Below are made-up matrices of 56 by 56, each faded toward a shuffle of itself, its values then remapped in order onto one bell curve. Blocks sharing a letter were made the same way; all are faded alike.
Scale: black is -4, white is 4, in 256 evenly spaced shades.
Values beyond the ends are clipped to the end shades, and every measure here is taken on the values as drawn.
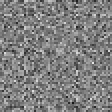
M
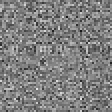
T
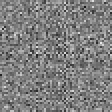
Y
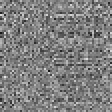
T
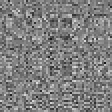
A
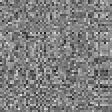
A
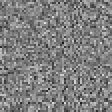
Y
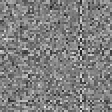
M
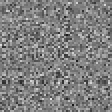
M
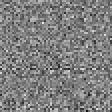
T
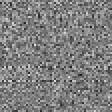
T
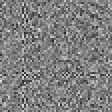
M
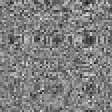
Y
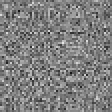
A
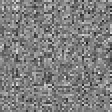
M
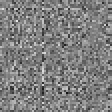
M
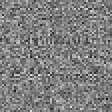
T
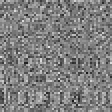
A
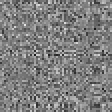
M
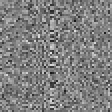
M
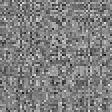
A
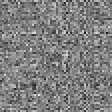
Y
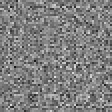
T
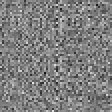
M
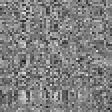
A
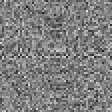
T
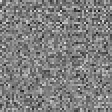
T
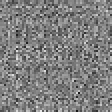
M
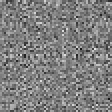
M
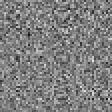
T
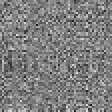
A
